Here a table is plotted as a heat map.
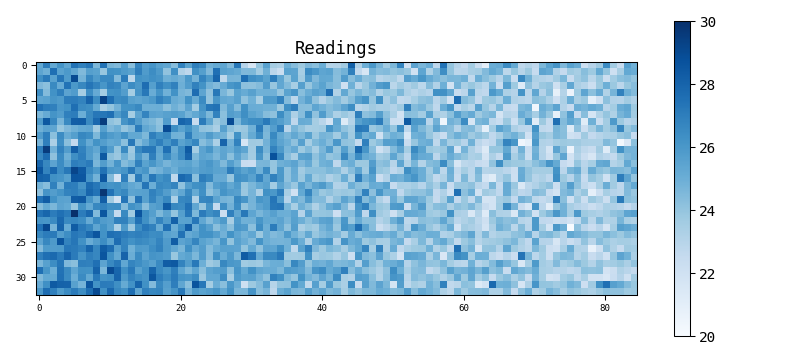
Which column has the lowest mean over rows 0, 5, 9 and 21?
63
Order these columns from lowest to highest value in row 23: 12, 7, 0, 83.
83, 12, 7, 0
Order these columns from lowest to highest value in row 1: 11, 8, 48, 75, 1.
75, 48, 1, 8, 11
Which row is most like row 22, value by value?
25
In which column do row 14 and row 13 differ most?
33
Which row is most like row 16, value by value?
19
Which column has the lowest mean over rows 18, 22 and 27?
78
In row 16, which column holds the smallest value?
64
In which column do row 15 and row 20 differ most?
5
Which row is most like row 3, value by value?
17
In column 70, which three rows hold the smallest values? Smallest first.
6, 8, 21
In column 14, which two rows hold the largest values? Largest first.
21, 31
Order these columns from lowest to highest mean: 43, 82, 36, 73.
73, 82, 43, 36
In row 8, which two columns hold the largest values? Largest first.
9, 27
